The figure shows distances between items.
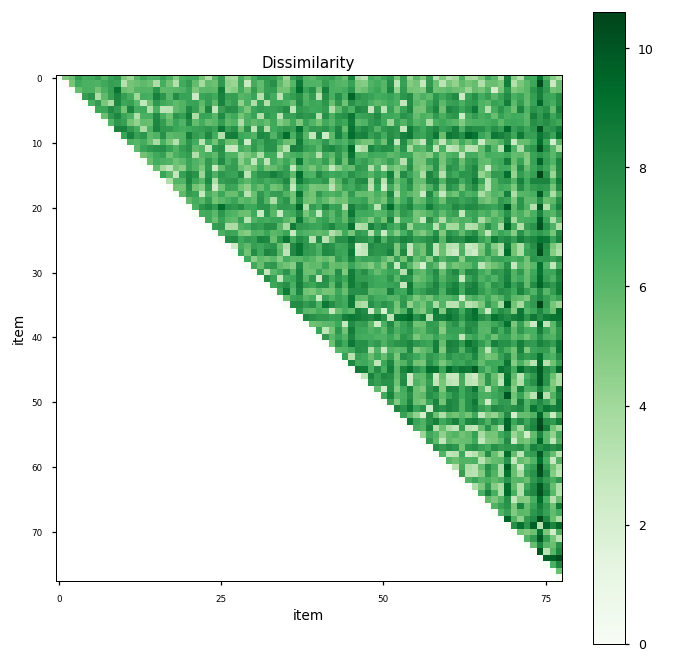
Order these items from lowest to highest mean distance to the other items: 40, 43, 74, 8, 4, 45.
40, 4, 43, 8, 45, 74
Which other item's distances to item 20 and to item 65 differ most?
10
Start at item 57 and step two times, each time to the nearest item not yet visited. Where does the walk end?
37
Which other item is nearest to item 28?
7
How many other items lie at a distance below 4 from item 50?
9
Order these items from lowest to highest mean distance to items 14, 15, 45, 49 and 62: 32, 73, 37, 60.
73, 32, 60, 37
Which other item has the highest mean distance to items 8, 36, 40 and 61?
74
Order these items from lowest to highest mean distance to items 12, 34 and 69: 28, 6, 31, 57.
6, 31, 28, 57
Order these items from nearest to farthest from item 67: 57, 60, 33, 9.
60, 33, 57, 9
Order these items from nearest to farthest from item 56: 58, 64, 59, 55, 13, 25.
59, 55, 13, 58, 64, 25
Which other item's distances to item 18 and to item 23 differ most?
15
